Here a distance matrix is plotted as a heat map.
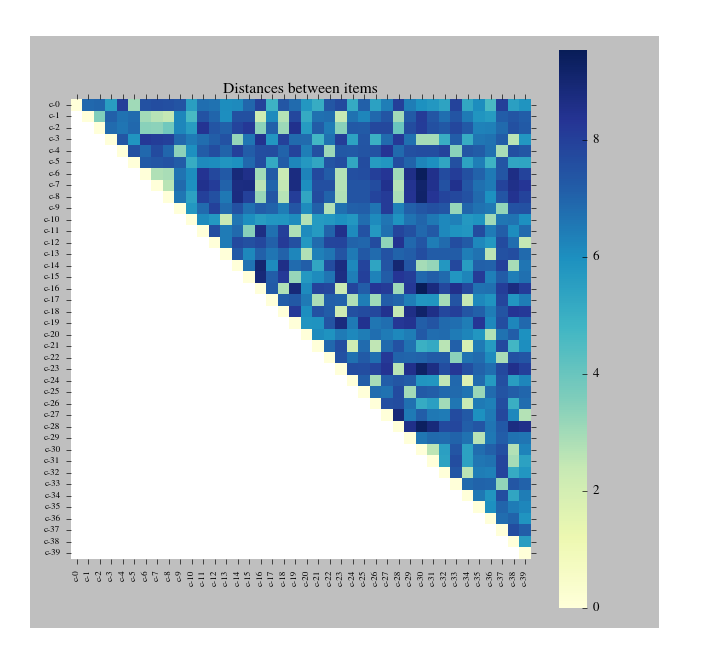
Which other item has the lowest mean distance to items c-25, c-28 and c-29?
c-35
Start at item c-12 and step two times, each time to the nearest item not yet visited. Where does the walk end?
c-27
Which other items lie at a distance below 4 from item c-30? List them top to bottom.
c-3, c-14, c-31, c-38
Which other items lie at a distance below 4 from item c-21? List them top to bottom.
c-17, c-24, c-26, c-32, c-34
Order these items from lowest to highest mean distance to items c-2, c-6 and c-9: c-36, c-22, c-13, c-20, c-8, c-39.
c-8, c-22, c-20, c-36, c-13, c-39
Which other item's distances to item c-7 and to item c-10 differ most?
c-13
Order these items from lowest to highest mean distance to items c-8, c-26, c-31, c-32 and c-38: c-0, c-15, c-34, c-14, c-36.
c-34, c-14, c-0, c-36, c-15
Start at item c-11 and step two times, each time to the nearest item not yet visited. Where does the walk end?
c-15
